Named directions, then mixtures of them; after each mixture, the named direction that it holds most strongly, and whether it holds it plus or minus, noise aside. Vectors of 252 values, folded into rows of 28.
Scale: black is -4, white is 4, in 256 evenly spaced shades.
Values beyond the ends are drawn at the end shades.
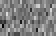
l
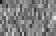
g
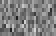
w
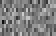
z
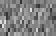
l, minus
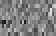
l, plus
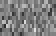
w, plus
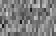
l, plus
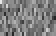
g, minus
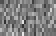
w, minus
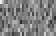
g, minus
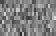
g, plus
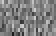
w, plus
